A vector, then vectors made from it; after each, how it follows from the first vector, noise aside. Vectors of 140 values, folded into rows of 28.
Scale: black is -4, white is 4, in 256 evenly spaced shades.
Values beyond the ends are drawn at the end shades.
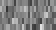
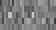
wrapped around, partly zeroed.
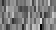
negated.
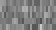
shrunk.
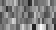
sign-scrambled.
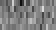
reversed, partly zeroed.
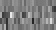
wrapped around, partly zeroed.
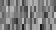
negated.
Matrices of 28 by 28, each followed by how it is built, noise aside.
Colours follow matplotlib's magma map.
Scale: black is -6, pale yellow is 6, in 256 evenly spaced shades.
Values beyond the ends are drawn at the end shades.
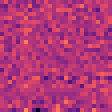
uneven rows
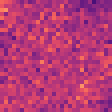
smooth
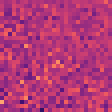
lower triangular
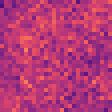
smooth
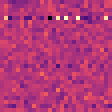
uneven rows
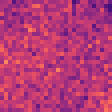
smooth
